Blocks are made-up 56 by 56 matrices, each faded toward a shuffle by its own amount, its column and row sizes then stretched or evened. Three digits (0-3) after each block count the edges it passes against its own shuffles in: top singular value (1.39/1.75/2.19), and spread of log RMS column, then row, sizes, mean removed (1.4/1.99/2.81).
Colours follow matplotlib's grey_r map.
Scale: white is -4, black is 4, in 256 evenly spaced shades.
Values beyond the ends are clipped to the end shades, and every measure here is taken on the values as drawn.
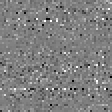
0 0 2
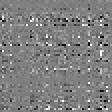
2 2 3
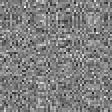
3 0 0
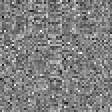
2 0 0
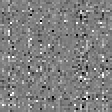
2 2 1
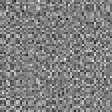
3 1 1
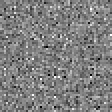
1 1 1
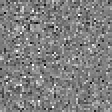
1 1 0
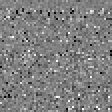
0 0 2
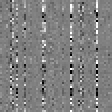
3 3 0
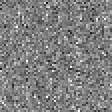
1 1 0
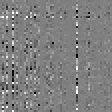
2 3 1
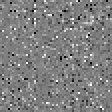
0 1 1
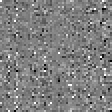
1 2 1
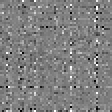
1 2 2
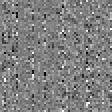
0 3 0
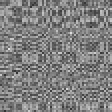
3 0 2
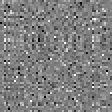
3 1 0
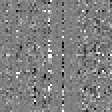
1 3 1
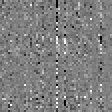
2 2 1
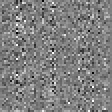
1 3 0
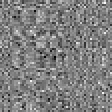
3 1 0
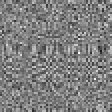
3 2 1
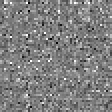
1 1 1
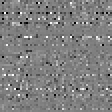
1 1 3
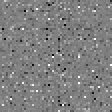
0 1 1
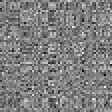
3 1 1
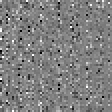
1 3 0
